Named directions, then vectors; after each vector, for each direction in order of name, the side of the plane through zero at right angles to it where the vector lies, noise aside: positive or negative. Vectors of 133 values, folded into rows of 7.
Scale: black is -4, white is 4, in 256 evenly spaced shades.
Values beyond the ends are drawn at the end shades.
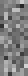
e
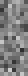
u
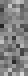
positive, positive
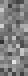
negative, negative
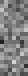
negative, negative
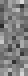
positive, positive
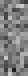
negative, positive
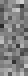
positive, positive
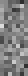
negative, negative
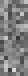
positive, negative
